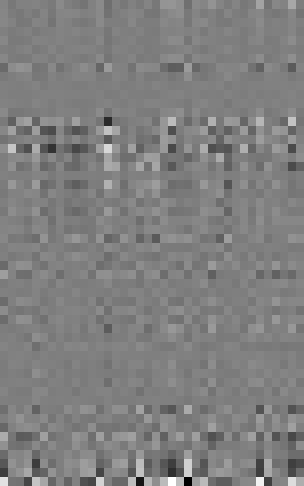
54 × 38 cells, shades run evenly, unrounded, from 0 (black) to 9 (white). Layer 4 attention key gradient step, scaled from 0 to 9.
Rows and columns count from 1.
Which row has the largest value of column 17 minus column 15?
54
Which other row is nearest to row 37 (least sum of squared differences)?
43
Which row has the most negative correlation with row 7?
8
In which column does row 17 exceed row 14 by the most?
14
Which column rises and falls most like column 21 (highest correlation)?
33
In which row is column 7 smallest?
17
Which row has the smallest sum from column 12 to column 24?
53
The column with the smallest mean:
7
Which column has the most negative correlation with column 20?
29
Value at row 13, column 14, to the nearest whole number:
4
